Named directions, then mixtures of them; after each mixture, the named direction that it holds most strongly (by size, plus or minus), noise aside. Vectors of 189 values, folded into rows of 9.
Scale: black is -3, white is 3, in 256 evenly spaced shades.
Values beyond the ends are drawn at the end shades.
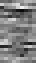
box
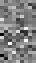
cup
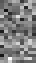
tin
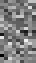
cup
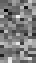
tin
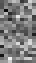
tin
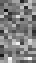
tin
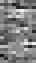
box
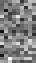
tin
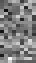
tin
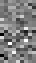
cup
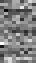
tin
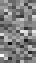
cup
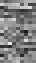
box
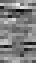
box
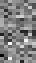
cup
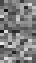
tin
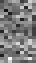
tin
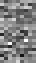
cup
